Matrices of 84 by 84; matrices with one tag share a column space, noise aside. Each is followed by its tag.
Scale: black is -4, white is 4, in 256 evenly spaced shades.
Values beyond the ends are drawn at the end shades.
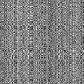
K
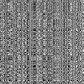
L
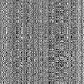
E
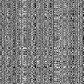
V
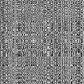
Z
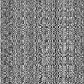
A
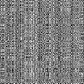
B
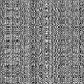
A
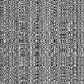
Z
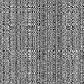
K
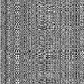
K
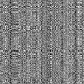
K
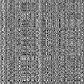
L
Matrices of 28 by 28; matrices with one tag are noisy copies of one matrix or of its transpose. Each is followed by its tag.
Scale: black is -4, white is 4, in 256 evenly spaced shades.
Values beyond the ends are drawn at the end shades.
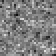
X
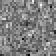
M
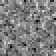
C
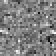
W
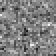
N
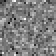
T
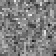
N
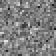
M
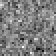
W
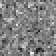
W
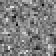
X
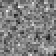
X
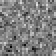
C
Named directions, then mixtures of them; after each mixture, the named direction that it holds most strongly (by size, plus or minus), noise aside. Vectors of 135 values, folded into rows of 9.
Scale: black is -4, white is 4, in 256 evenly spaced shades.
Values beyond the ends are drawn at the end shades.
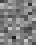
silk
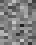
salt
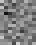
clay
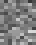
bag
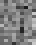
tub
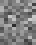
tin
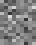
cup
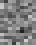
silk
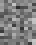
tub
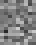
silk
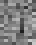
tub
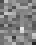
tub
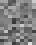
salt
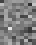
silk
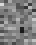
tub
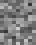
silk
